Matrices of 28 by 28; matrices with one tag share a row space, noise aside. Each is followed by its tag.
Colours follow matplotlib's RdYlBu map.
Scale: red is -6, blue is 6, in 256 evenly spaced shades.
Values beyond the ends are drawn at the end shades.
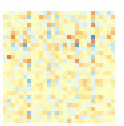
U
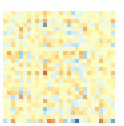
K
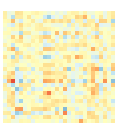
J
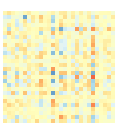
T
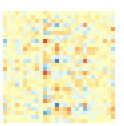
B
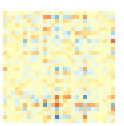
B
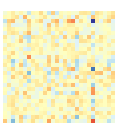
U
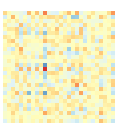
K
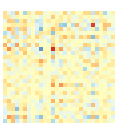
T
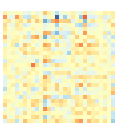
B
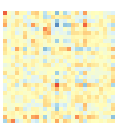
B
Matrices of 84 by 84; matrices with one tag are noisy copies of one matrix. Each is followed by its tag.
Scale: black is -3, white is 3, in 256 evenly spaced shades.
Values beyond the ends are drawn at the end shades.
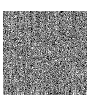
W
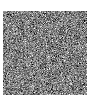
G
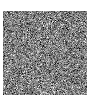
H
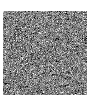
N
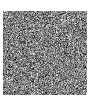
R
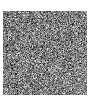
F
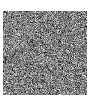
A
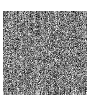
W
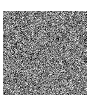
N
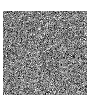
H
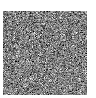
F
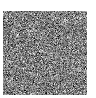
R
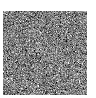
R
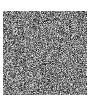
G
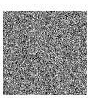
R
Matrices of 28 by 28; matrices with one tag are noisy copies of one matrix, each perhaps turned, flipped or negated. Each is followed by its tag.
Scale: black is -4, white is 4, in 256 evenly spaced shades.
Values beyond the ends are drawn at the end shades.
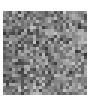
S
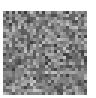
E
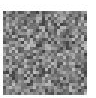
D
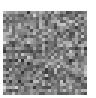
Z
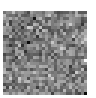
Z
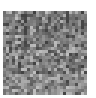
S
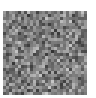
D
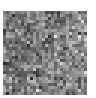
S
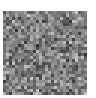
D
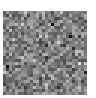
D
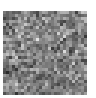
Z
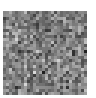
E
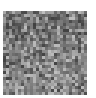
S
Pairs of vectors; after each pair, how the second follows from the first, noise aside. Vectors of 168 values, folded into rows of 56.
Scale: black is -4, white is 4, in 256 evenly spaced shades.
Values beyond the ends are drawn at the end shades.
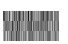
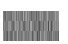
wrapped around, shrunk.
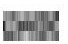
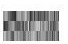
wrapped around.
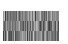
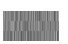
reversed, negated, shrunk.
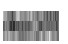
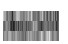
copied.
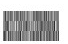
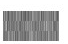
reversed, shrunk.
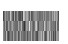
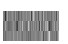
wrapped around, negated, partly zeroed.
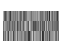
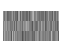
reversed, negated, shrunk.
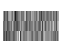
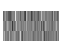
negated, partly zeroed.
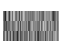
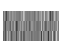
reversed, negated, partly zeroed.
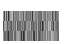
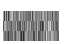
copied.
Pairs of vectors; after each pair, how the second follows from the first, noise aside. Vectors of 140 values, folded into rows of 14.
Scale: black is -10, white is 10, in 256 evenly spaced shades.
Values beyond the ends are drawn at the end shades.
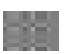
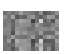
wrapped around, scaled up.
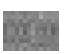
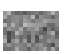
wrapped around, scaled up.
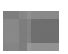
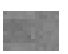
reversed, shrunk.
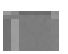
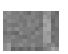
reversed.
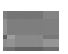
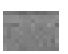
reversed, shrunk.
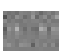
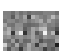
reversed, scaled up.
